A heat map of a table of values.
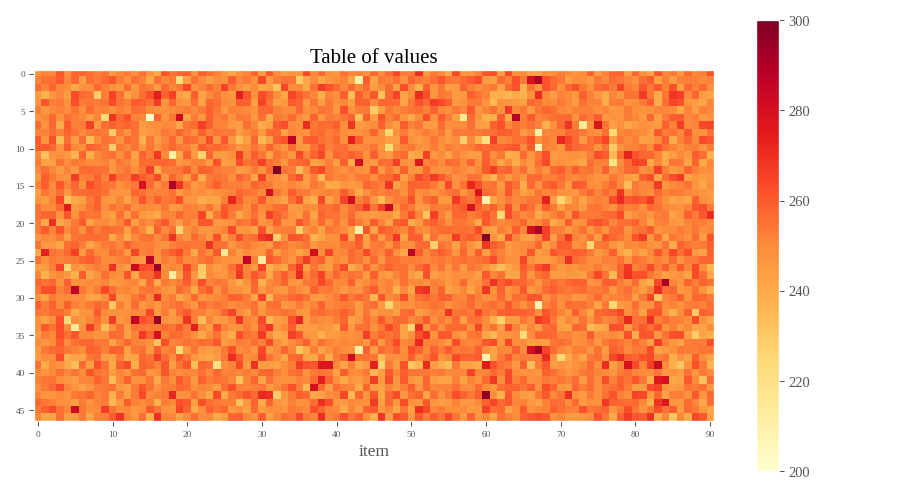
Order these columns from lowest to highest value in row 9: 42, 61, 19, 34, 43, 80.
19, 80, 43, 61, 42, 34
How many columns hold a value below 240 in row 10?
4
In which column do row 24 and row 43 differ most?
60
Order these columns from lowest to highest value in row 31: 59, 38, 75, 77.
77, 75, 59, 38
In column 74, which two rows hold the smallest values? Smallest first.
23, 34
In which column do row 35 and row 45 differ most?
65
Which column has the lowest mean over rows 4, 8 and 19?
67
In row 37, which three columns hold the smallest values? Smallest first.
43, 19, 35
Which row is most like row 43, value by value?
22
